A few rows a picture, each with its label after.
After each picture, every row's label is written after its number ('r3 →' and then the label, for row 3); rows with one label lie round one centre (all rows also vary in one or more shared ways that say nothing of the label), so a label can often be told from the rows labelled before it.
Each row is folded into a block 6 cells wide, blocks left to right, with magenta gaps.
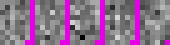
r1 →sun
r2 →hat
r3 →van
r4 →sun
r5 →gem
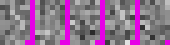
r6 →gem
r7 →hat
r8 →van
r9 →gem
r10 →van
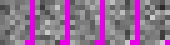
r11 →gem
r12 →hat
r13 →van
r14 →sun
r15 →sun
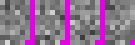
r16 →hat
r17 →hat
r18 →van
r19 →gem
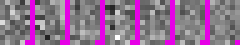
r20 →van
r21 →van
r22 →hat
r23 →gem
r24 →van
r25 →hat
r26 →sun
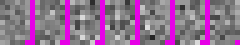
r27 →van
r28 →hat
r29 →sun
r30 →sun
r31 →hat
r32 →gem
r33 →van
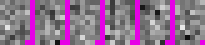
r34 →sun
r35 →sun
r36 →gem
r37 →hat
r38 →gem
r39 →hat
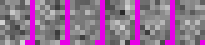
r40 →van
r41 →sun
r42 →hat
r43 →gem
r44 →gem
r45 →gem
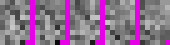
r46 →sun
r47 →sun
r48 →hat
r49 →van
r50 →gem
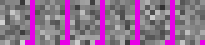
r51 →van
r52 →sun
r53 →van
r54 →sun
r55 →sun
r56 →hat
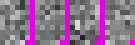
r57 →sun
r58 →sun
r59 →gem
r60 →van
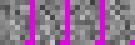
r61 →gem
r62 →sun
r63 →sun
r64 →sun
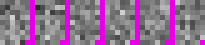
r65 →sun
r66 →gem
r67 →van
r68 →hat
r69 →gem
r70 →sun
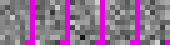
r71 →sun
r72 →van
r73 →van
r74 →sun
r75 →sun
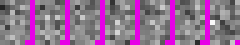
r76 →gem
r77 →sun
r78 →sun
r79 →hat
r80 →gem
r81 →hat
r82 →van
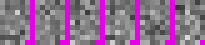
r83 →hat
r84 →sun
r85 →van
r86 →hat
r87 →van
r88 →gem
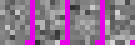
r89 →hat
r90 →gem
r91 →gem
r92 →van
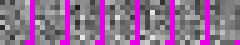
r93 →van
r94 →van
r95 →sun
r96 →sun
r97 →van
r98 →sun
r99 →hat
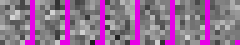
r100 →sun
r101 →sun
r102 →hat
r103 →van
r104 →sun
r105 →sun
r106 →gem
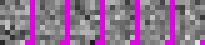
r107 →gem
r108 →hat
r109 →hat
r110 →sun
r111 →sun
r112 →gem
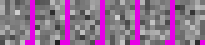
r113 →hat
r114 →van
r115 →hat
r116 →sun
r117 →hat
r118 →gem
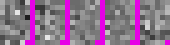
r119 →hat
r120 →gem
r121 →van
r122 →van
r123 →gem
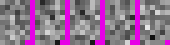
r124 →sun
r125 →hat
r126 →hat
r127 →gem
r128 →hat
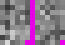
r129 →hat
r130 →sun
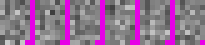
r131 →hat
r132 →van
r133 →van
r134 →gem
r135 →hat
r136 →hat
